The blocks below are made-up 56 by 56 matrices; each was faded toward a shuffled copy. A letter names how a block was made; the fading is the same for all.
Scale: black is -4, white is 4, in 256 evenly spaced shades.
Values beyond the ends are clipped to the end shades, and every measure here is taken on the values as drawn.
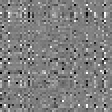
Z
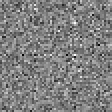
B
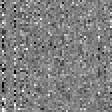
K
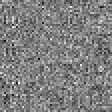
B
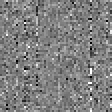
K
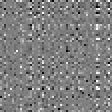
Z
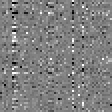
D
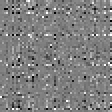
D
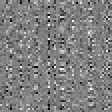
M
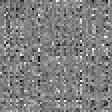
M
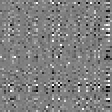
Z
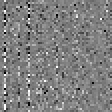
M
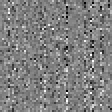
K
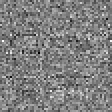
B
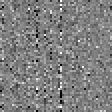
K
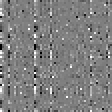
Z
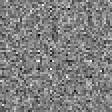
B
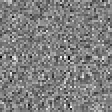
B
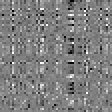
Z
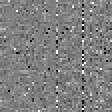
M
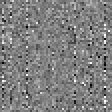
K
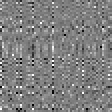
Z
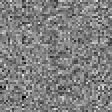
B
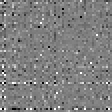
D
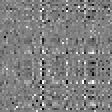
Z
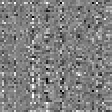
M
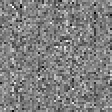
K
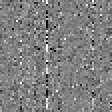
K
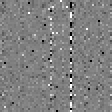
M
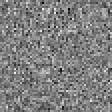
B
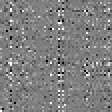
D
